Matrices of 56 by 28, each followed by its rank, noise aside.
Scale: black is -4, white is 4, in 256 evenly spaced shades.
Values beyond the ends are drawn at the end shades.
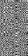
three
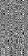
five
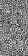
five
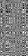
three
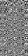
three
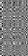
two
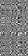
two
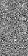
five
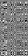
three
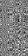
four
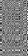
two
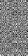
five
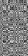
two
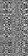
four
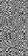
four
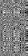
three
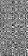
four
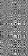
three
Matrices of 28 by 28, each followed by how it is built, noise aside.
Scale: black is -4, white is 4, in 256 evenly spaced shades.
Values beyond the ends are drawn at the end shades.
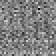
repeating columns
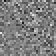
upper triangular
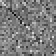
diagonal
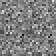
repeating columns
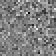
upper triangular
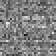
blocks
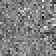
upper triangular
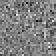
upper triangular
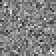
diagonal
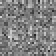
blocks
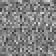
repeating columns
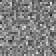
repeating columns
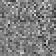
upper triangular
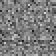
repeating columns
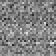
repeating columns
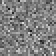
diagonal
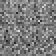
repeating columns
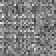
blocks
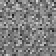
repeating columns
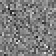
diagonal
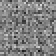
blocks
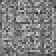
blocks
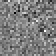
upper triangular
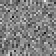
blocks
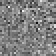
upper triangular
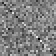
diagonal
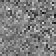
upper triangular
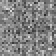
blocks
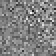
upper triangular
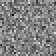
repeating columns
